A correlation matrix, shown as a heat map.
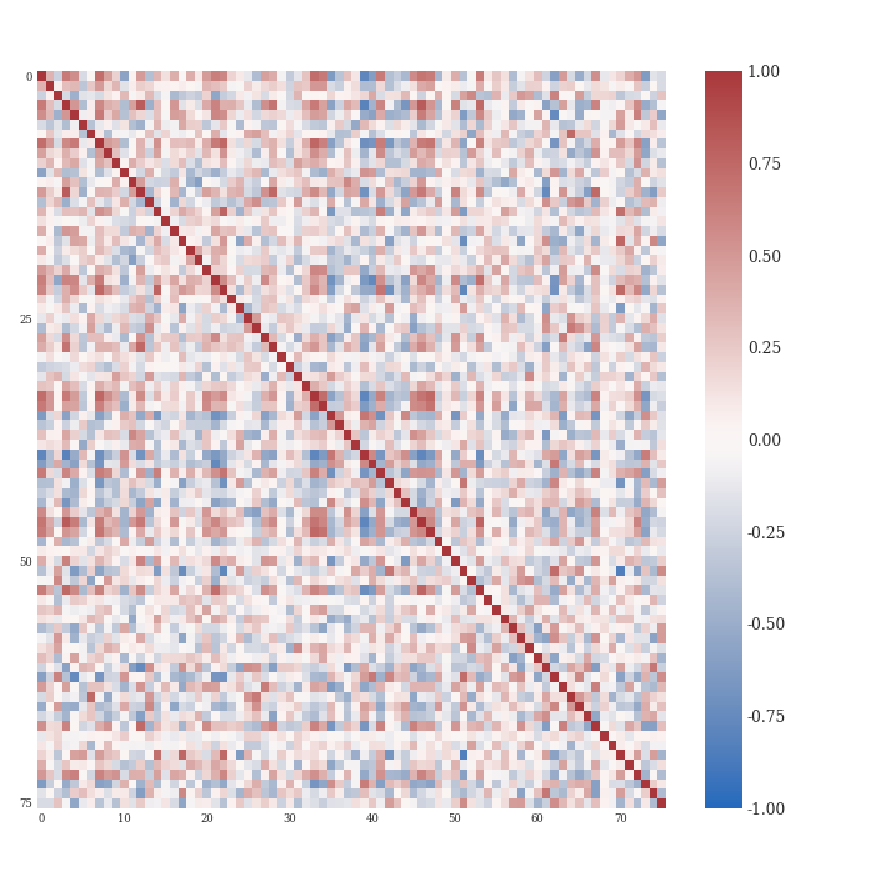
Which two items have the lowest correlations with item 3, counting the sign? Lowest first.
39, 44
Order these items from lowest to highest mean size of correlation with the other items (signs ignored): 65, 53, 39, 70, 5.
5, 70, 65, 53, 39
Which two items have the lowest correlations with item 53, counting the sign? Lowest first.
39, 40
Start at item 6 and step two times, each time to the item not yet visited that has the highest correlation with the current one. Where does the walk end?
26
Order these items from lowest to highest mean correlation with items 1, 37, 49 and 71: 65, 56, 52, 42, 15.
65, 42, 56, 15, 52
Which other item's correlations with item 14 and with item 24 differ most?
70
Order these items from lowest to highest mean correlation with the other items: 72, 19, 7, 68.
19, 68, 72, 7
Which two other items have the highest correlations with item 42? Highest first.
51, 62
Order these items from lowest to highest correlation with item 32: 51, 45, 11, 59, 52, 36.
51, 36, 52, 59, 45, 11
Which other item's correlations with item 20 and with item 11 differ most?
55
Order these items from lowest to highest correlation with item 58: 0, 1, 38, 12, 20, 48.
1, 0, 48, 38, 20, 12
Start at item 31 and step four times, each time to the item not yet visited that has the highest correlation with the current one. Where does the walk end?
62
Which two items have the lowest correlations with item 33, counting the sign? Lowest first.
39, 73
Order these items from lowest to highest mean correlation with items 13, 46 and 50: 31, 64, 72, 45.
31, 45, 64, 72
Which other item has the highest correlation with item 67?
12
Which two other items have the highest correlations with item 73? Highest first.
39, 35
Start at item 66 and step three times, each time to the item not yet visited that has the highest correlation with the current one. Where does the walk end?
17
